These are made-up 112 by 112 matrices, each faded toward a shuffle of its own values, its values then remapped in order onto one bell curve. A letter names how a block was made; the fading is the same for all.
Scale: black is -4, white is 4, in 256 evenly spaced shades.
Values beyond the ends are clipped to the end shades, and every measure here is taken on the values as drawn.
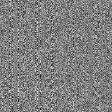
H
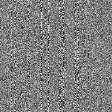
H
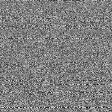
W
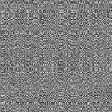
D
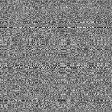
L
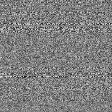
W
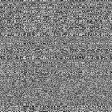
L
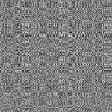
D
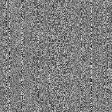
H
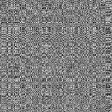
D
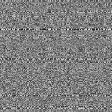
L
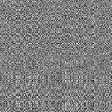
D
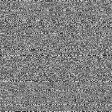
W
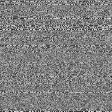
W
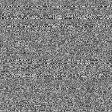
W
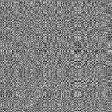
D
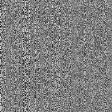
H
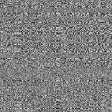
L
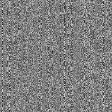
H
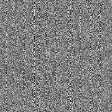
H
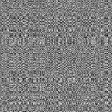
D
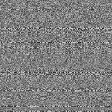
L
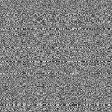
L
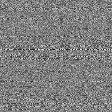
W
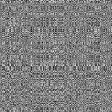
D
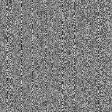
H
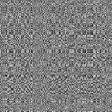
D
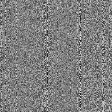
H
